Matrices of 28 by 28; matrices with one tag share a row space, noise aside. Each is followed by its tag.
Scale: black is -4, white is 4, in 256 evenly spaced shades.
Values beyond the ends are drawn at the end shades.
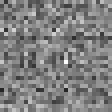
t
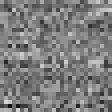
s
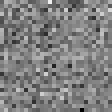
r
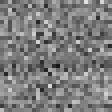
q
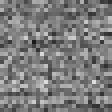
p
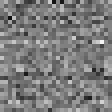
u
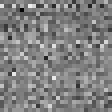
q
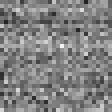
r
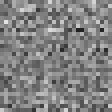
t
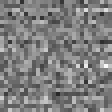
p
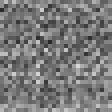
q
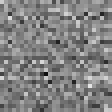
p
